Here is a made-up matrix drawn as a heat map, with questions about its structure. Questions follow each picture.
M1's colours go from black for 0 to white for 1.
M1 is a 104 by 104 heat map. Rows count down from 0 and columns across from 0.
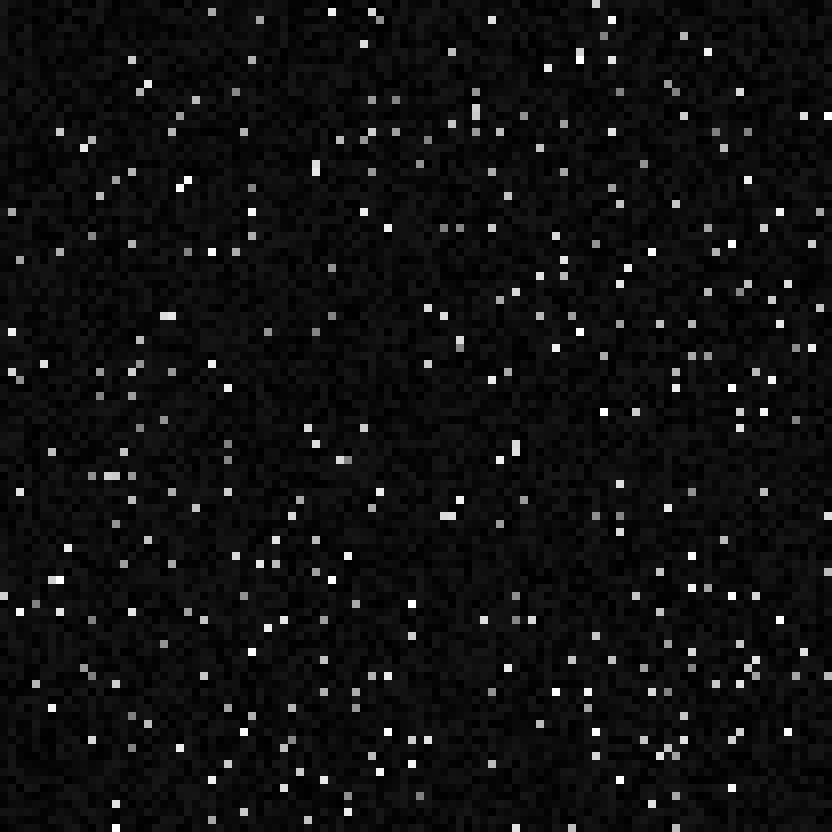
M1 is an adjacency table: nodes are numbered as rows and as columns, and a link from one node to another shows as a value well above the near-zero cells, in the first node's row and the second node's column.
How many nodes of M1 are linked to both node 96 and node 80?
0
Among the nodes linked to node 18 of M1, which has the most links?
node 67
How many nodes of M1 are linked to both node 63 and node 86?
1
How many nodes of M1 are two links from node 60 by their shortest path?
7
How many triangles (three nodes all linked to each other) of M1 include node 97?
1
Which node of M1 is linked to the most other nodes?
node 16
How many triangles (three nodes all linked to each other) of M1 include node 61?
2
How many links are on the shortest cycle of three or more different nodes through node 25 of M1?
4
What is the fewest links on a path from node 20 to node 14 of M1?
4
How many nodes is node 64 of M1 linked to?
6
